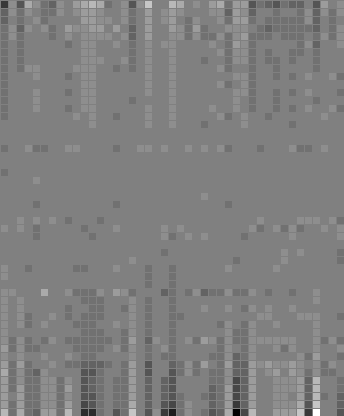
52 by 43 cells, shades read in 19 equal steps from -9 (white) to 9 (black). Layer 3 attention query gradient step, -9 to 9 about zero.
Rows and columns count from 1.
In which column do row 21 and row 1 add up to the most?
1
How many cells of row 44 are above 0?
13
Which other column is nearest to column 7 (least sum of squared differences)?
36
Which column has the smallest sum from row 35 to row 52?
40
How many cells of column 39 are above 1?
5
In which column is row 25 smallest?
26
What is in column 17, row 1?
3
